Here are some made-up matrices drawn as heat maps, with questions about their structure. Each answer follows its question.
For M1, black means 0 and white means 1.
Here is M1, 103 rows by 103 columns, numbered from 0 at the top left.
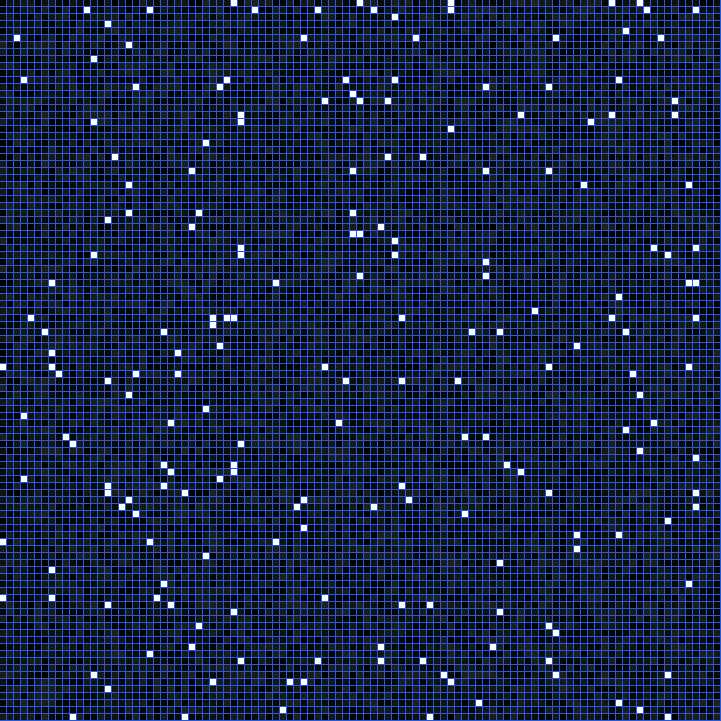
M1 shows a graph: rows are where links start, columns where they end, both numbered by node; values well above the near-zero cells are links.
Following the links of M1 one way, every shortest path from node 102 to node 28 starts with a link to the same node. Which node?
node 61
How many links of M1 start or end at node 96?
6
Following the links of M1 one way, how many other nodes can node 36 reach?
10
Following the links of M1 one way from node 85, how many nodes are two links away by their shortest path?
9
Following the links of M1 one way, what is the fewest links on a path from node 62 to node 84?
4
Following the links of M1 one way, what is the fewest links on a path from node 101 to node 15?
3
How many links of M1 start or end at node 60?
5
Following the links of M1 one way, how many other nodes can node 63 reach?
6
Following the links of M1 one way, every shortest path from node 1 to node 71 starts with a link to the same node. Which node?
node 45
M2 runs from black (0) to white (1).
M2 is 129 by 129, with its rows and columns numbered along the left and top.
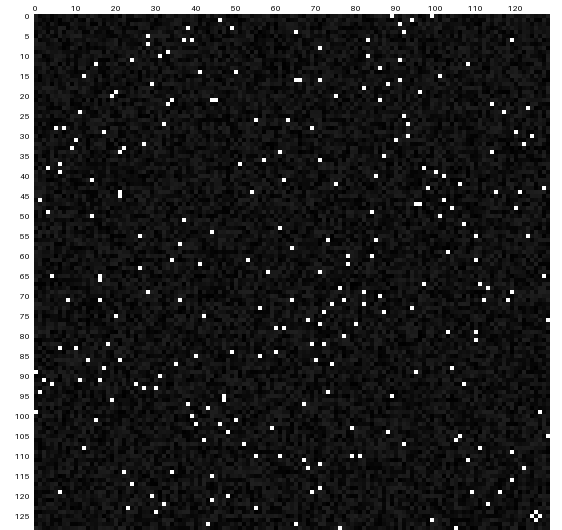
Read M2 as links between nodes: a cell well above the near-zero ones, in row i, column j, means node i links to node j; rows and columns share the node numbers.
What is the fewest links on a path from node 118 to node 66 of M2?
3
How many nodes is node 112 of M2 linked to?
1
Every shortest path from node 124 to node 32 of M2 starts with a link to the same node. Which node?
node 30
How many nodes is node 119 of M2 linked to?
4
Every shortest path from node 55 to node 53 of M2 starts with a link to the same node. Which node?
node 110
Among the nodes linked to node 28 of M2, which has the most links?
node 69
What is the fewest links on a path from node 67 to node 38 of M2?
2
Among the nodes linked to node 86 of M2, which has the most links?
node 21
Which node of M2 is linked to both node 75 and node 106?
node 42
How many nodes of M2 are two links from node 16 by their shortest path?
10
